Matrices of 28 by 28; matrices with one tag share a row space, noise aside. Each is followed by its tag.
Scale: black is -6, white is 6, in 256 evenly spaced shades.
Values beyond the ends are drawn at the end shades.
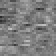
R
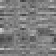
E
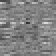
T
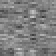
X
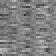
R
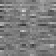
E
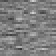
X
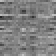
E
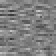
R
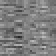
X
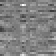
E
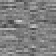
X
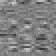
R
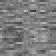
X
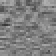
T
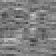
X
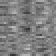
R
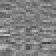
T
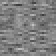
X
